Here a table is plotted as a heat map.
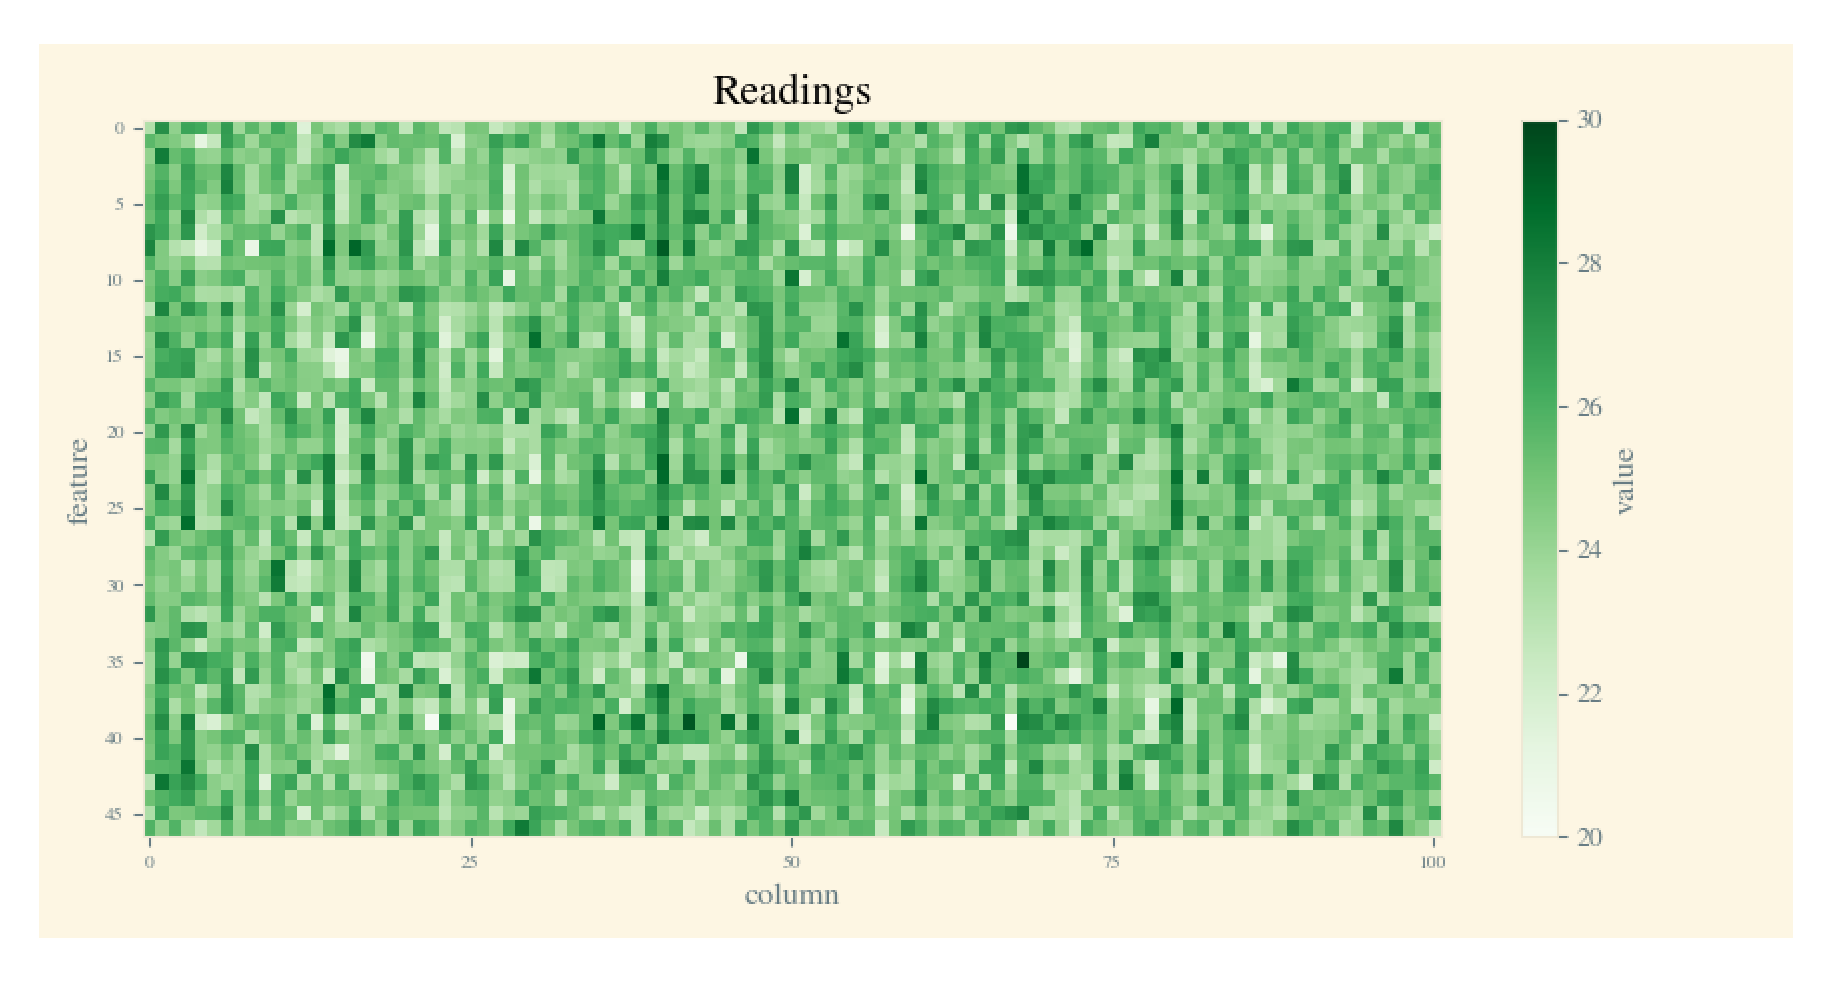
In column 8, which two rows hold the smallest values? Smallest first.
8, 19
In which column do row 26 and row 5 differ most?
57
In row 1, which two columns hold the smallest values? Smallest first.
4, 24
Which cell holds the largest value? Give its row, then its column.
35, 68
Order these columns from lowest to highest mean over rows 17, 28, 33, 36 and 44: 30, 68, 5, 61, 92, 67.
61, 5, 92, 67, 30, 68
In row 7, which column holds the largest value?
38
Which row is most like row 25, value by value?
24
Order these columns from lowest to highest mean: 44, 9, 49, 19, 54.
9, 49, 44, 19, 54
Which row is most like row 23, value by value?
26
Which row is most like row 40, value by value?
10
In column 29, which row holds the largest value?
46
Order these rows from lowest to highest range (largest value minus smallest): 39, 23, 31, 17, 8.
31, 17, 23, 8, 39
